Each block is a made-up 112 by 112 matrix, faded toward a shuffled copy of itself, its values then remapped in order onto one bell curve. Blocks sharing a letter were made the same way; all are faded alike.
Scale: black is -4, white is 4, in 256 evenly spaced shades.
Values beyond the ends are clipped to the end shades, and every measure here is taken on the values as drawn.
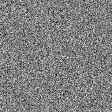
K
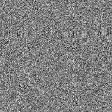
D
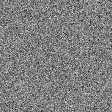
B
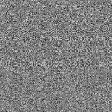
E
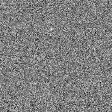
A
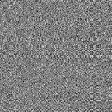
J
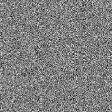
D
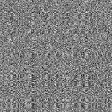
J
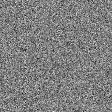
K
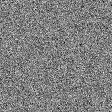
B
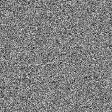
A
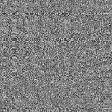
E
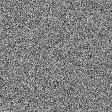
B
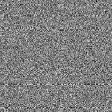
E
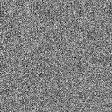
D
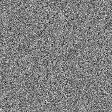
K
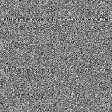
E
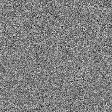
A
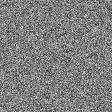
B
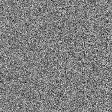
K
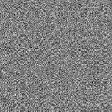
J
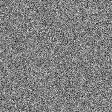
B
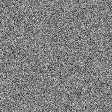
K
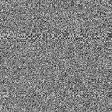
E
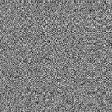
J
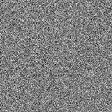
D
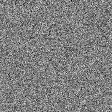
B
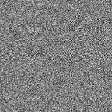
E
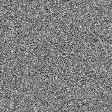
K
